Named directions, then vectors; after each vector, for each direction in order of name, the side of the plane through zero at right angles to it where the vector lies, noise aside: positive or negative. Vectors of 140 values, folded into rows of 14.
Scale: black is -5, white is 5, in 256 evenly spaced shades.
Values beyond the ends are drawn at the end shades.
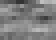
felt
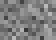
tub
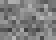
negative, positive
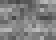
positive, negative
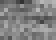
positive, positive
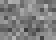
negative, positive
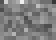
negative, negative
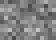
positive, negative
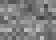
positive, negative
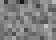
positive, positive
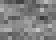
positive, negative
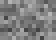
negative, positive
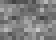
positive, negative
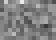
negative, negative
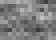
negative, positive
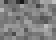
positive, positive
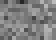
positive, positive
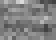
negative, negative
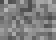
positive, negative
